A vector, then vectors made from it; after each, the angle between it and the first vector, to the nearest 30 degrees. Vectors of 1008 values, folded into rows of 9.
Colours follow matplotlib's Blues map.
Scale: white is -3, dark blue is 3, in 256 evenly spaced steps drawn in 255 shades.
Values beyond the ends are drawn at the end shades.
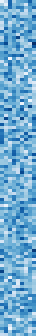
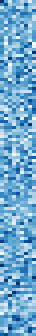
150 degrees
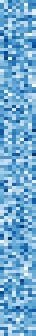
60 degrees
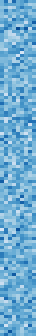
90 degrees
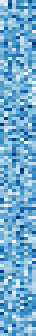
30 degrees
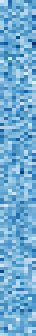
30 degrees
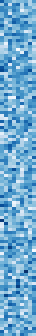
120 degrees
